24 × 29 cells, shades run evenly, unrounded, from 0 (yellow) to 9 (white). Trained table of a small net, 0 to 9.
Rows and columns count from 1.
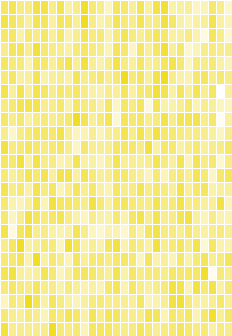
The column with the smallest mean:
5
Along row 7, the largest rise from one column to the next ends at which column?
28
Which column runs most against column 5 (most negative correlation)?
24
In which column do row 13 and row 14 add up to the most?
27
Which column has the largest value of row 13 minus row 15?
7
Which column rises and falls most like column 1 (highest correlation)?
19
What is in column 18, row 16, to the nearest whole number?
2
